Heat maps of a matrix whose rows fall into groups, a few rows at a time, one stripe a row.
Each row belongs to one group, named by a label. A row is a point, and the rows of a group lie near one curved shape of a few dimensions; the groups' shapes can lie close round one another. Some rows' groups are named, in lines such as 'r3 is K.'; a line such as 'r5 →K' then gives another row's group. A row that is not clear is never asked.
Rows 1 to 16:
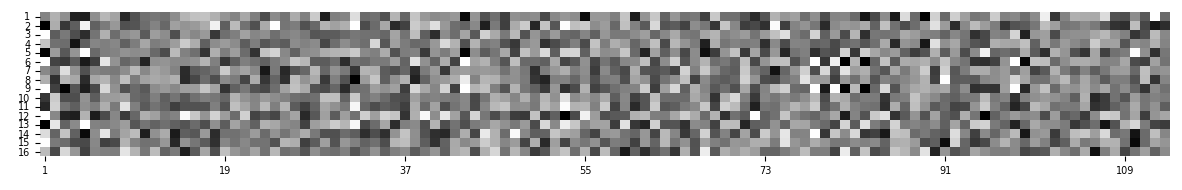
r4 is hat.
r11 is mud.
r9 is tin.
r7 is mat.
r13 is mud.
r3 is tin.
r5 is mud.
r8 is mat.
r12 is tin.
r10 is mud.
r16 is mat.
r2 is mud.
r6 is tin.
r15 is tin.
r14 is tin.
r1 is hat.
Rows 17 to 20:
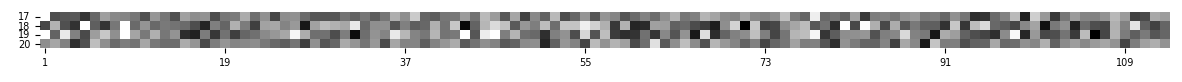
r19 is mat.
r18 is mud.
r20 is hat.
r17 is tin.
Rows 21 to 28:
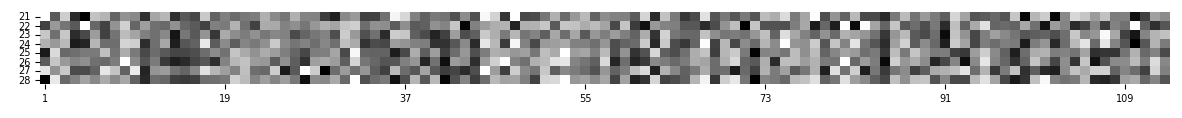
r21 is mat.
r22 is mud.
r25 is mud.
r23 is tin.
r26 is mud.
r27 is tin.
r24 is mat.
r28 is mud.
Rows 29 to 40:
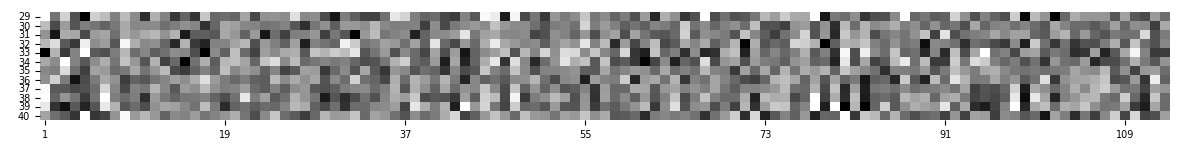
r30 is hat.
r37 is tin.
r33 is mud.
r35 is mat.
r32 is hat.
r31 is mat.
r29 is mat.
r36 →hat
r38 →tin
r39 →tin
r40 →mud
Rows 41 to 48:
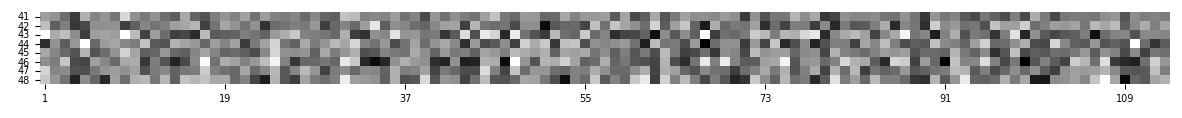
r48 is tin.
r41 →hat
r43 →mat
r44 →mud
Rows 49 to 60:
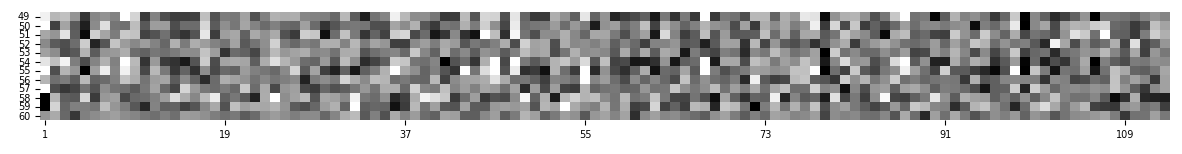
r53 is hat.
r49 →mat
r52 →mud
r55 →mat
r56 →hat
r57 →tin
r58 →mud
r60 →hat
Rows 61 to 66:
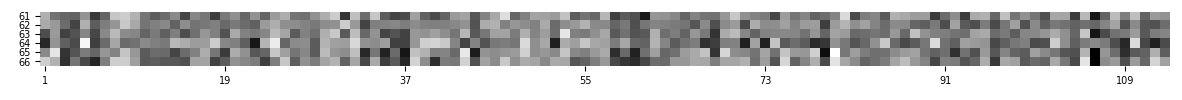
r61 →mud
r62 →hat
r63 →mud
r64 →mud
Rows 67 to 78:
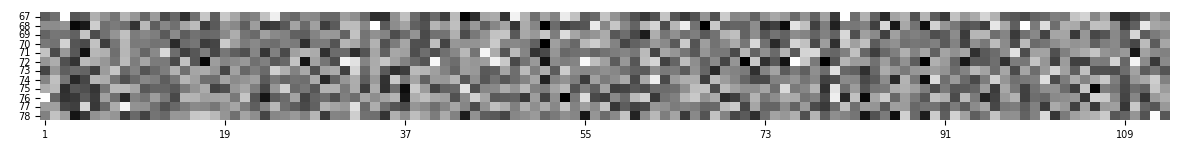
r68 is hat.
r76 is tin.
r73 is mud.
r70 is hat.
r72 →hat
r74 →hat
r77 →mud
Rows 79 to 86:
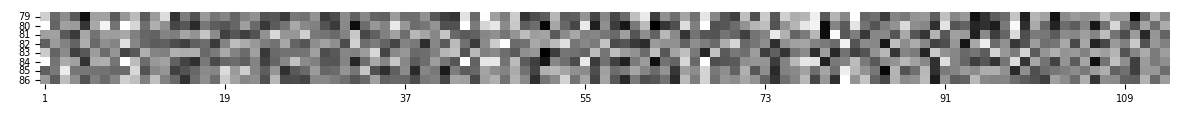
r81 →hat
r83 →hat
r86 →mat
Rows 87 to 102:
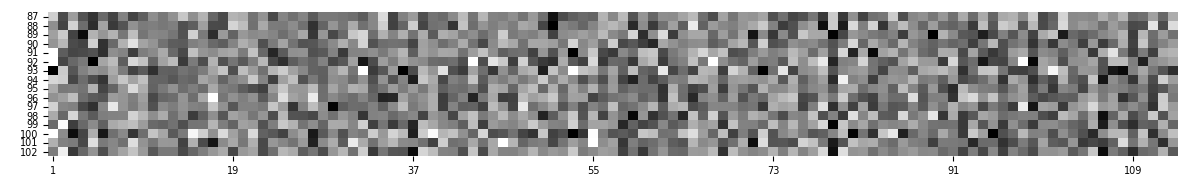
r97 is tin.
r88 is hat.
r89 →hat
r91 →tin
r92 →mat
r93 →mud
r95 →hat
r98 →mat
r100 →tin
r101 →hat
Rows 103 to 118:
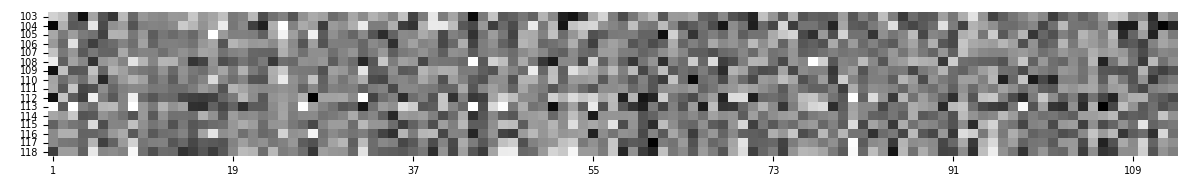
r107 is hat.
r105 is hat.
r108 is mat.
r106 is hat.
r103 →tin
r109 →mud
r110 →hat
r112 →mud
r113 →mat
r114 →hat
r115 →mud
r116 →hat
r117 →mud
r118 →mud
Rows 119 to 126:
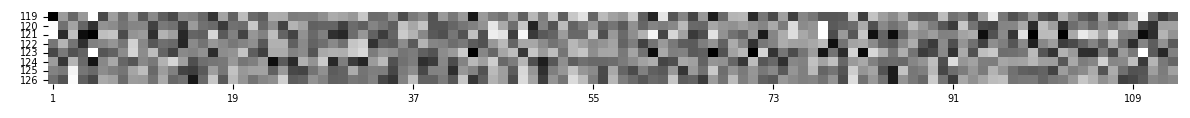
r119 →mud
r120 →tin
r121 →mat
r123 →mud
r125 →mat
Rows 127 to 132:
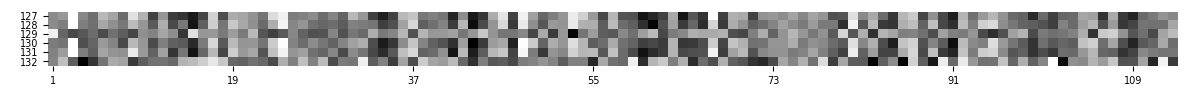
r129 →tin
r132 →hat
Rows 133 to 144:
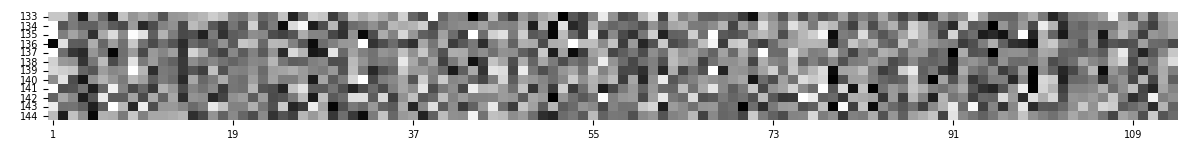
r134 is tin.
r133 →tin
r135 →mat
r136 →mud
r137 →tin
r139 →mat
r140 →hat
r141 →tin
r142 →hat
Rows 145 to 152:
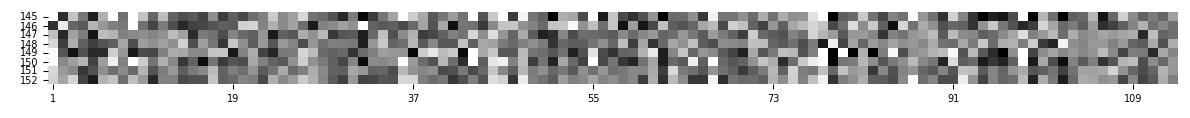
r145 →mat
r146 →mud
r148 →hat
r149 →tin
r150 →mat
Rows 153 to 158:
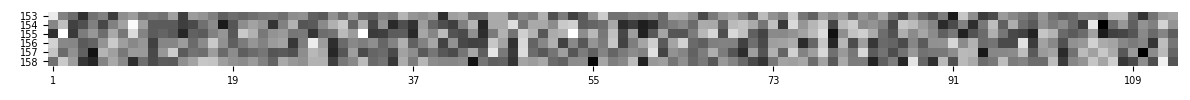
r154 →mud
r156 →tin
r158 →hat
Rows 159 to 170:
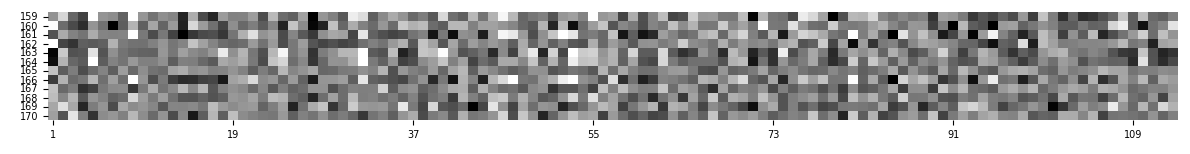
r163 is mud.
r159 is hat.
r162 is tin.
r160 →tin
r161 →mud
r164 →mud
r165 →hat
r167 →hat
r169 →tin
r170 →mat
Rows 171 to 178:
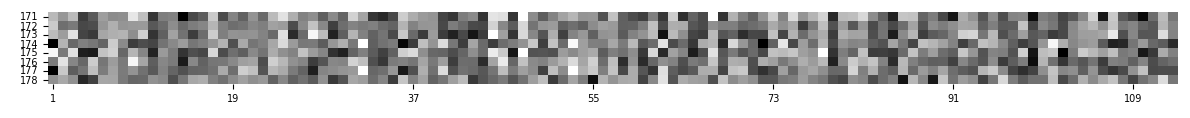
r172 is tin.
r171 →mat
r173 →tin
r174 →mud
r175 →mat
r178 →hat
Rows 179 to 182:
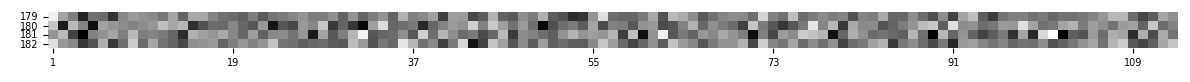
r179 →tin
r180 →mat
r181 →hat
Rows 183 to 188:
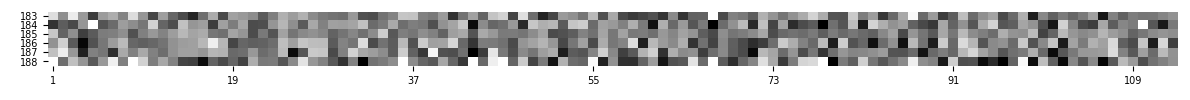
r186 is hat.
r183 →mat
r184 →mud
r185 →hat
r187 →tin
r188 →mat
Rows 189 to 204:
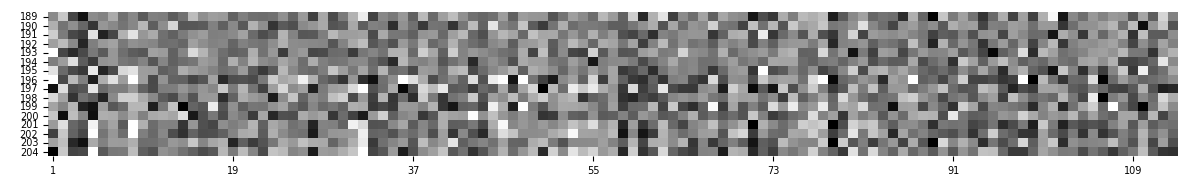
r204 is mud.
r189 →hat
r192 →hat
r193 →tin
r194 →hat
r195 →mud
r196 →mat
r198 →mud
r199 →mat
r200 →mat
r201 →hat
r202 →mud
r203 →hat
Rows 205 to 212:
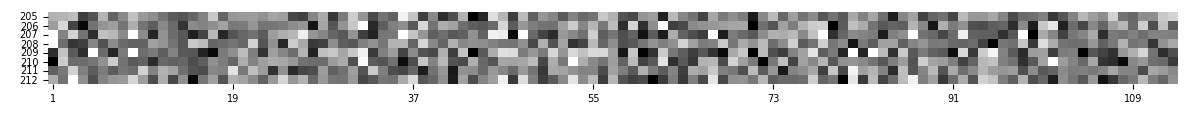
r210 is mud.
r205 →tin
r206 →hat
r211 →mat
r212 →mat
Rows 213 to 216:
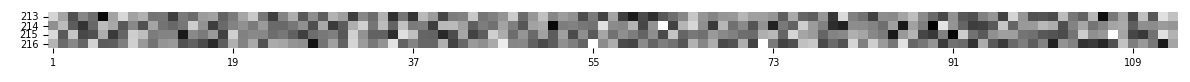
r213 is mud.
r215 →tin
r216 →hat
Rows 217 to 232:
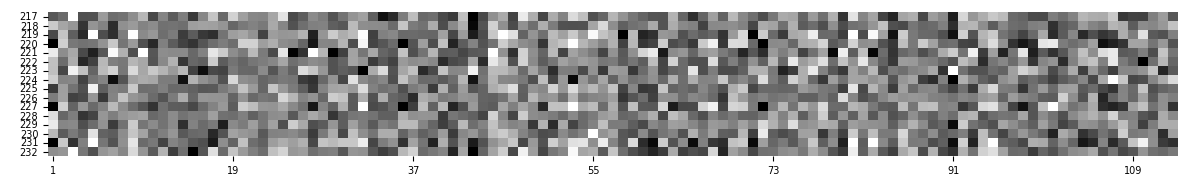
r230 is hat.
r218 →tin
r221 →tin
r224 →tin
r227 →mud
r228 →tin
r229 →tin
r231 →mud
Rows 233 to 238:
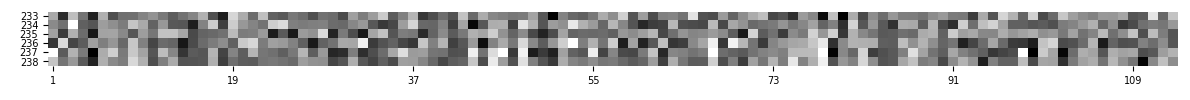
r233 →hat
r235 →mat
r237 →mat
